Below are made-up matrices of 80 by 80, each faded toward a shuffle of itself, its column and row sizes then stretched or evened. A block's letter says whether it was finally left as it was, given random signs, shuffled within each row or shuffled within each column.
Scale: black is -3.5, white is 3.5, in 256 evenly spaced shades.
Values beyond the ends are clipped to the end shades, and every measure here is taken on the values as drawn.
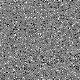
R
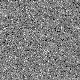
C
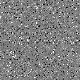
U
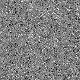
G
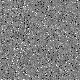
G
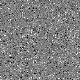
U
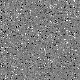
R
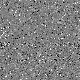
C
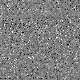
C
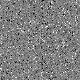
G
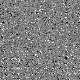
R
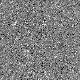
R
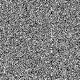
G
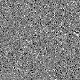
U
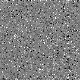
U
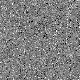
G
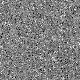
G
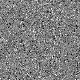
G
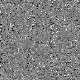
U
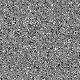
R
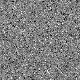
G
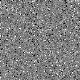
U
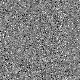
G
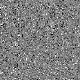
U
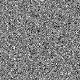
U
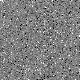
G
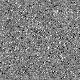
C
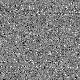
C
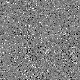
U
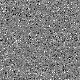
R
